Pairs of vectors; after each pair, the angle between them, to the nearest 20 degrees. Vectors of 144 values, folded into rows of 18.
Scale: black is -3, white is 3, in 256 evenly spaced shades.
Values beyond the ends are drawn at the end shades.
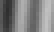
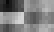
60 degrees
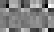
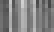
100 degrees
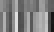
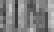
140 degrees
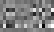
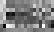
140 degrees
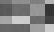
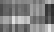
20 degrees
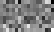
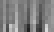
100 degrees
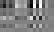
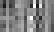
40 degrees
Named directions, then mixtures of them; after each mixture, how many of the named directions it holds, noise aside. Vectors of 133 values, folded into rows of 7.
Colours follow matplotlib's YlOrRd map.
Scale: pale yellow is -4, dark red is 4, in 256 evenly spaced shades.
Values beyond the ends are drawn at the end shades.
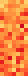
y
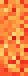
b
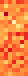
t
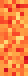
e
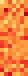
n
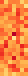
one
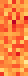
three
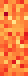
two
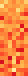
one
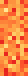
one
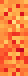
three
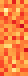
four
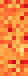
three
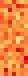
one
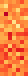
two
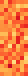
four
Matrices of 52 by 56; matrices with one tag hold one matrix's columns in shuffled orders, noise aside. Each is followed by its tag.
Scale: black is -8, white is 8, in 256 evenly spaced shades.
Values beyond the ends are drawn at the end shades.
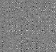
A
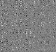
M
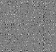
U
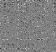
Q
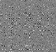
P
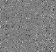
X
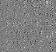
M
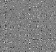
X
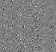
X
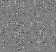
M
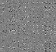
A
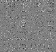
Q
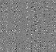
A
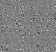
P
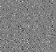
X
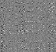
A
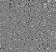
Q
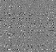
P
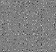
U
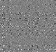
P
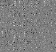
M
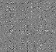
A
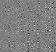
A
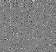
Q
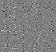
A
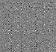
A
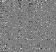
Q
